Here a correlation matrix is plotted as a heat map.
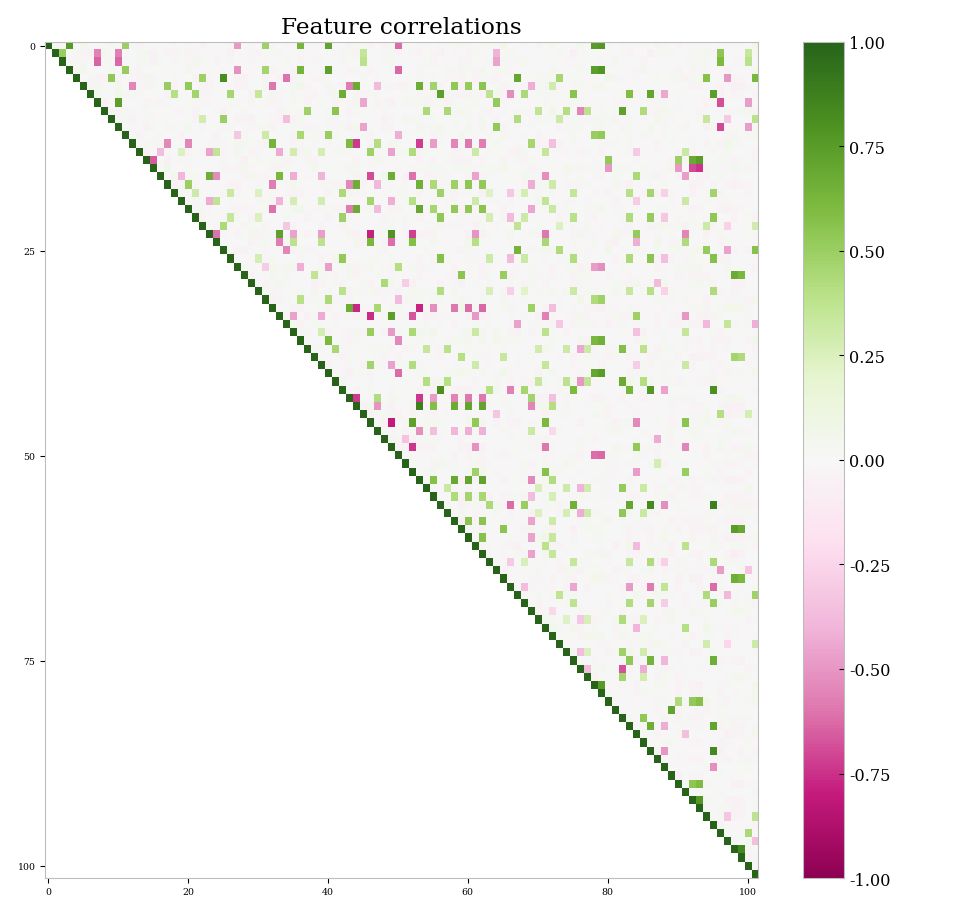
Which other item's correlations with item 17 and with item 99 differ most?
98
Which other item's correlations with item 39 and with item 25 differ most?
4
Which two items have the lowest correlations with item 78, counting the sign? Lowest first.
50, 27
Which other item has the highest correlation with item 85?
82
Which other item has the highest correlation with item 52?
46
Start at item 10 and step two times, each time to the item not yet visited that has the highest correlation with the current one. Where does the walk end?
64
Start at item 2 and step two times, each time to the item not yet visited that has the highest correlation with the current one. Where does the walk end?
1
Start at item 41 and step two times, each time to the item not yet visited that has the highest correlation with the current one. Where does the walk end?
8
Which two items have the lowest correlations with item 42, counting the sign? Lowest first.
66, 88
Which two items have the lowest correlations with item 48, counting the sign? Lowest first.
87, 51
